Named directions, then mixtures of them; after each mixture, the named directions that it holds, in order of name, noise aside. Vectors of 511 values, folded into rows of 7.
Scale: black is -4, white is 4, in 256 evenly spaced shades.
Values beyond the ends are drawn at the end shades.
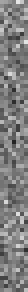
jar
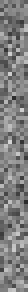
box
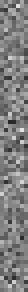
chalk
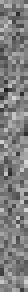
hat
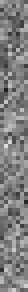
box, hat.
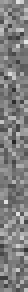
jar.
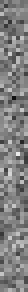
box, hat.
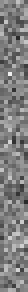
box, jar.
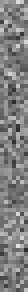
jar.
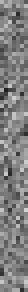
hat.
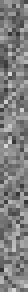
box, hat.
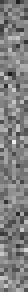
jar.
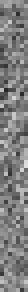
hat.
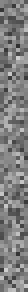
box, chalk.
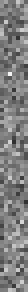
box, jar.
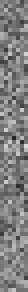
box, chalk.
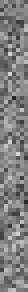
box.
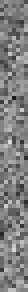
box.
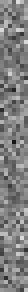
hat, jar.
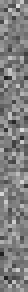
chalk, jar.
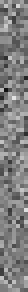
chalk, hat.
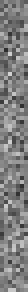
box.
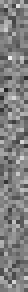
chalk, hat.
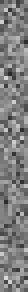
chalk, jar.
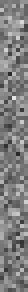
box.
